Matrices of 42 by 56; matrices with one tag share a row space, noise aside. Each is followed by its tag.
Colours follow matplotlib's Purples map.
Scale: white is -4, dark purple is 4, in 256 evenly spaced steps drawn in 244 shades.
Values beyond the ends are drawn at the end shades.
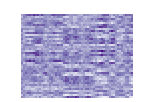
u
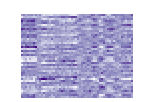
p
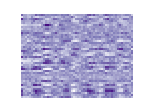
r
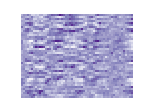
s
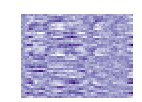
s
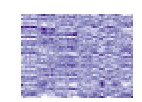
p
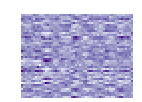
r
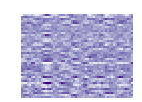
r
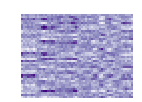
p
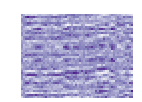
u
